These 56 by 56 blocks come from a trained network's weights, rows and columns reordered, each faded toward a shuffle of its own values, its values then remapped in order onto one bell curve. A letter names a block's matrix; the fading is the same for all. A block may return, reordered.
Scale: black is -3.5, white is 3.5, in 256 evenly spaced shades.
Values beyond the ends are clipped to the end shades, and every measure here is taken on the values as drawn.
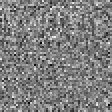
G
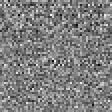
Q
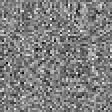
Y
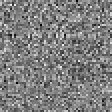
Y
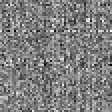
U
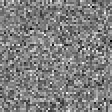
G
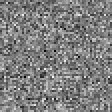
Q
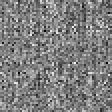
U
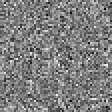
G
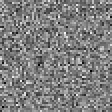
G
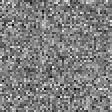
Q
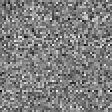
Q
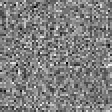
G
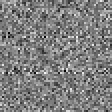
Q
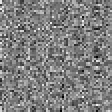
Y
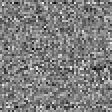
Q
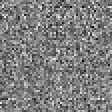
Q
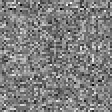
Y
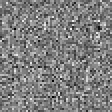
G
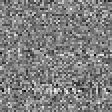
Q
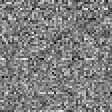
Q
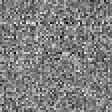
Q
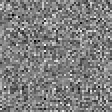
G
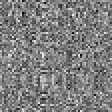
Y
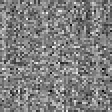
U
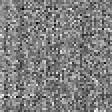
U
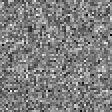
G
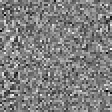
Y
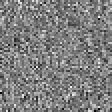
Y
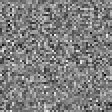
G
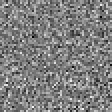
G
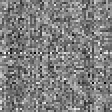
U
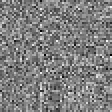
Y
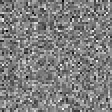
G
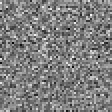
G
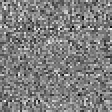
Q
